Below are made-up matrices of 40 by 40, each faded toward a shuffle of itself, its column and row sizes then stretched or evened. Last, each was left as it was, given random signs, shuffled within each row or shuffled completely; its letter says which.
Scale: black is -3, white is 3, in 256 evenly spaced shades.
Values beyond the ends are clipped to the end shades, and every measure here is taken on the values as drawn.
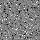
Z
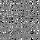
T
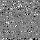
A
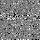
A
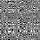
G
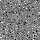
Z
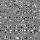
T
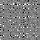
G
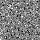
Z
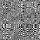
G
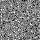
Z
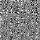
T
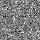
Z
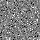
Z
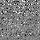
A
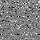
A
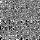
T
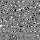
A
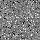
Z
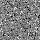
Z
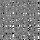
G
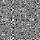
G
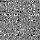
T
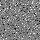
Z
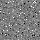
Z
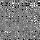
T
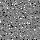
Z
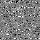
A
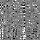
G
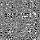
T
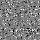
A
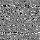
A
